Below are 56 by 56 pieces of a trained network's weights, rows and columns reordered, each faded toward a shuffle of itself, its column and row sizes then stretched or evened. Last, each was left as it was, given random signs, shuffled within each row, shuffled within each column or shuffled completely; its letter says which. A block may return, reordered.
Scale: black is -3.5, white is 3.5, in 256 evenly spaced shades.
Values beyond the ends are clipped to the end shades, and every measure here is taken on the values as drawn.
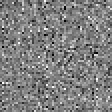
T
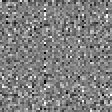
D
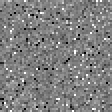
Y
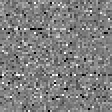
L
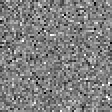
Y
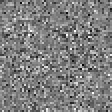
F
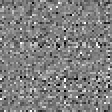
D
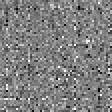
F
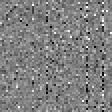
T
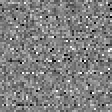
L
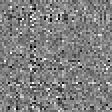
D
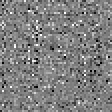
D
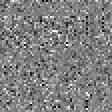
F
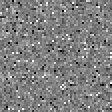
Y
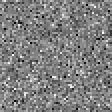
Y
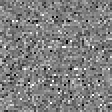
L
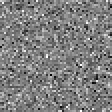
Y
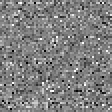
L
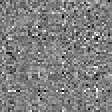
D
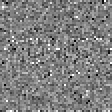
L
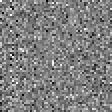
T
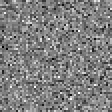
Y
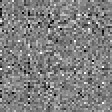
D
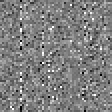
T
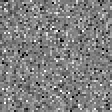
Y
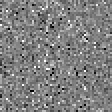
T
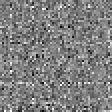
F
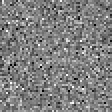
Y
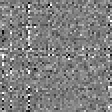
D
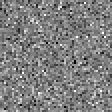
Y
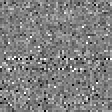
L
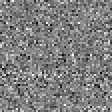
L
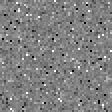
Y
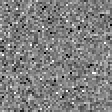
Y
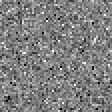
Y
